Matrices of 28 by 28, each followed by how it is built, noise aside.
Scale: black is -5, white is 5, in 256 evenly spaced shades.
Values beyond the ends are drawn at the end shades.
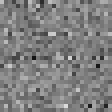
uneven rows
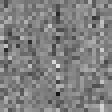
uneven columns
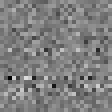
uneven rows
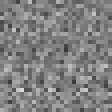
repeating columns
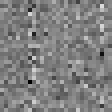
uneven columns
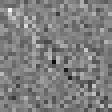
banded
